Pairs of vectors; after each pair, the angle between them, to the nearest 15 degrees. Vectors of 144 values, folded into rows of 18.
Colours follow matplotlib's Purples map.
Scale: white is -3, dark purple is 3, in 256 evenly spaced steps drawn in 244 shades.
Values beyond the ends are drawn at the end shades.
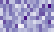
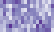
90 degrees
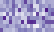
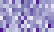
75 degrees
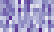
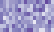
75 degrees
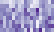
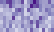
150 degrees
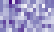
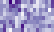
30 degrees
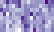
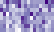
15 degrees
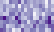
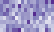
150 degrees
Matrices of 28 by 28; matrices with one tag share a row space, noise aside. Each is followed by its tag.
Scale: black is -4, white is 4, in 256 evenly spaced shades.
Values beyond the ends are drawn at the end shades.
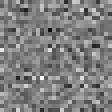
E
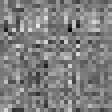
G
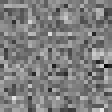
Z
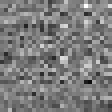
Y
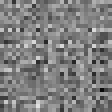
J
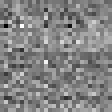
G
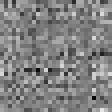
J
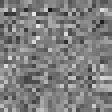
J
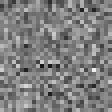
E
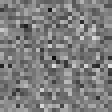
E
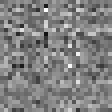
G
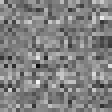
J
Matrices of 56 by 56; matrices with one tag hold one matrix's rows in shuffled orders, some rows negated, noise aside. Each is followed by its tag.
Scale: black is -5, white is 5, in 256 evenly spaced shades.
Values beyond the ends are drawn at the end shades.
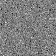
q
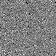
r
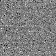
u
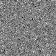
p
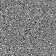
r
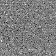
u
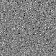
p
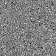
q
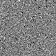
p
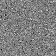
q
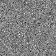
p
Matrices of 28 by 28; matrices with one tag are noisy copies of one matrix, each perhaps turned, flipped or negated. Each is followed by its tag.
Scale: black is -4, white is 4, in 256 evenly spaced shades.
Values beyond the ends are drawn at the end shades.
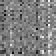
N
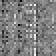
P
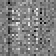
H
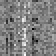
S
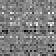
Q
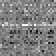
Q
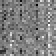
N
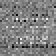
H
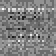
H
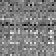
Q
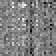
Q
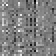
P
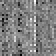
P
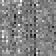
P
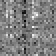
S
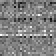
P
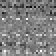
N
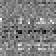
S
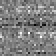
S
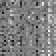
N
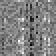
S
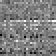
P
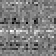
S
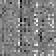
P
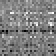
Q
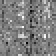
S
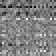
N
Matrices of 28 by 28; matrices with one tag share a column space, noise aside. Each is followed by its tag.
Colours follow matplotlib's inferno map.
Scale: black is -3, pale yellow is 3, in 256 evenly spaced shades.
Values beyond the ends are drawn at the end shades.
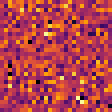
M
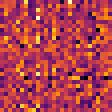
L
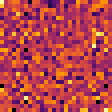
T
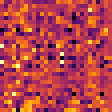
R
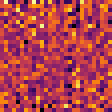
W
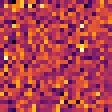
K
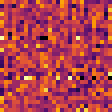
L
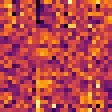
W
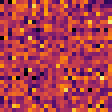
L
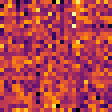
W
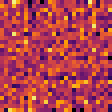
T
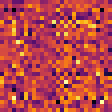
M
